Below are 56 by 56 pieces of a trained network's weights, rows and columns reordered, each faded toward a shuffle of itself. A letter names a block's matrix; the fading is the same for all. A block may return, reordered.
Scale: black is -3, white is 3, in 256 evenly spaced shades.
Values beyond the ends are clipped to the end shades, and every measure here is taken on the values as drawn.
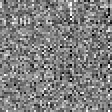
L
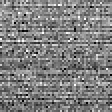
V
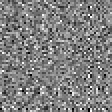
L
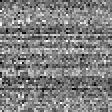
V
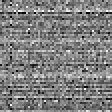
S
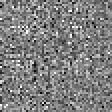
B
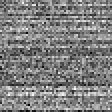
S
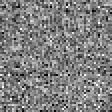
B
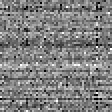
V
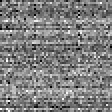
V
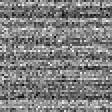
S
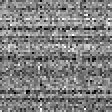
S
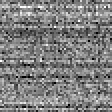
S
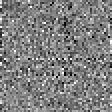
B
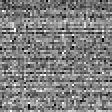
V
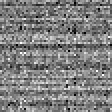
V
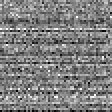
S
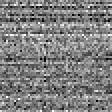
S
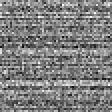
S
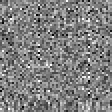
L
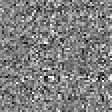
B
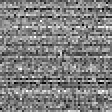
S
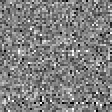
B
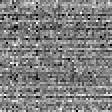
V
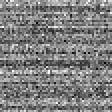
S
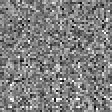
B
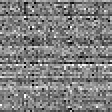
V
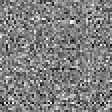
L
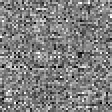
L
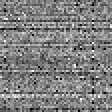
V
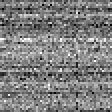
S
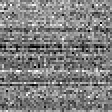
S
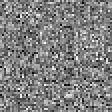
L
